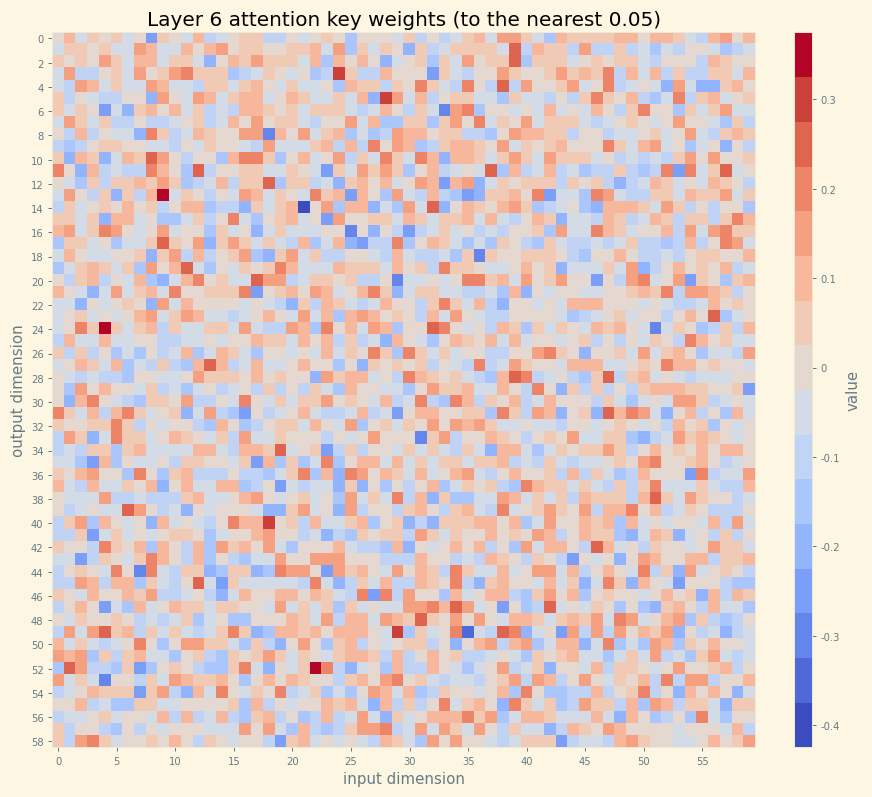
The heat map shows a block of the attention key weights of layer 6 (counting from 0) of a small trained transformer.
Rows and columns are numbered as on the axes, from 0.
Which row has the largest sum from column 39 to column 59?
0
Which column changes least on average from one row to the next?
6
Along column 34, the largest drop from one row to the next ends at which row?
50
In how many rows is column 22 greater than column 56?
22
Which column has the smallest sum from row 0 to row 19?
13
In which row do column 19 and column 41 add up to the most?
44
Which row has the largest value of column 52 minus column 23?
11
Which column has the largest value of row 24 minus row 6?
4
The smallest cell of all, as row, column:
14, 21
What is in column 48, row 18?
0.1
